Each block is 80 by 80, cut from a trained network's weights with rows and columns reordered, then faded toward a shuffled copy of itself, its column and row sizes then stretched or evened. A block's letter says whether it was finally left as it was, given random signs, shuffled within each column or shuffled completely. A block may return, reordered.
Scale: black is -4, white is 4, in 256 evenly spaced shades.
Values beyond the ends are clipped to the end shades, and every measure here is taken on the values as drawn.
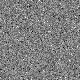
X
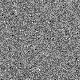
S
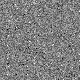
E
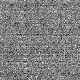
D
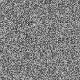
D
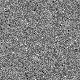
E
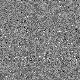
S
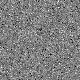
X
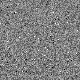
S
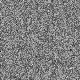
E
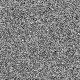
X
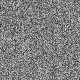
E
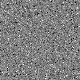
E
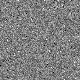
E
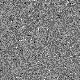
S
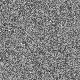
X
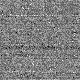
D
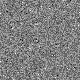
E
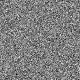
E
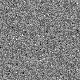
E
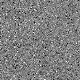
E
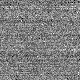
D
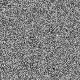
S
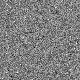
E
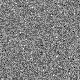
E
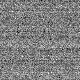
D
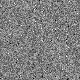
E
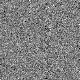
E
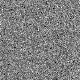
E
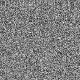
D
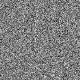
S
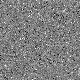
X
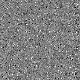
S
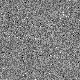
S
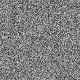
S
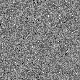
E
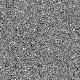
S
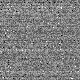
D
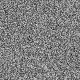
X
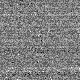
D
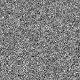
D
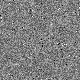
X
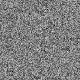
D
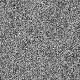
E
